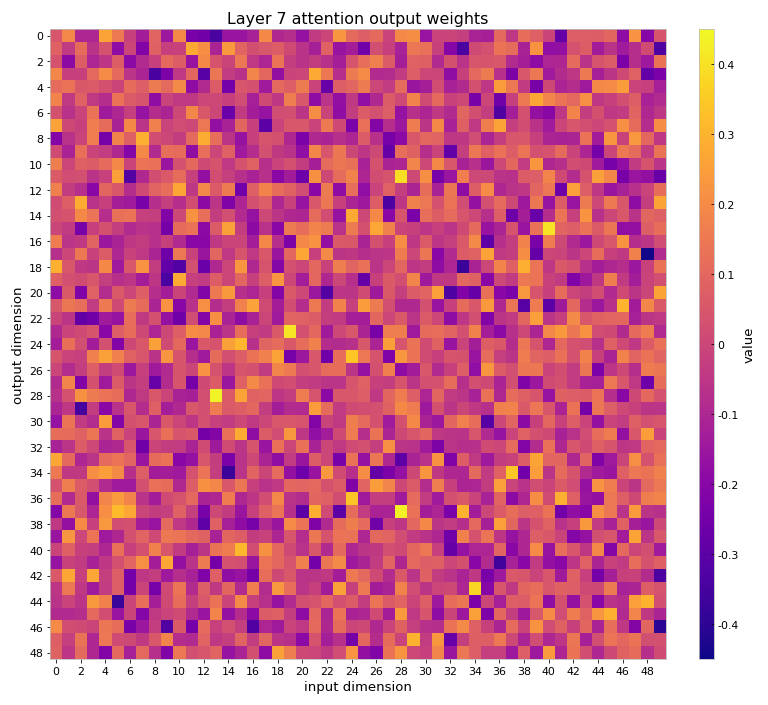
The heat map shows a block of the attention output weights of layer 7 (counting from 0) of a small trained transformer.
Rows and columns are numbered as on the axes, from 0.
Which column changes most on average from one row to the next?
12
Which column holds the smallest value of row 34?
14
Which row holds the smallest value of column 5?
44
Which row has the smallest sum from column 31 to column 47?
41
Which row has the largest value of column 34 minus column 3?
43
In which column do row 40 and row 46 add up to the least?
49
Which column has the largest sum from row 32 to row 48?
39
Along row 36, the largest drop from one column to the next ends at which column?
25
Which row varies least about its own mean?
32
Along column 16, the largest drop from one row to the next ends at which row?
22
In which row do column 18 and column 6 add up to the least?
11
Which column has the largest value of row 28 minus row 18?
13
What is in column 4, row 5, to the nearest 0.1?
-0.1
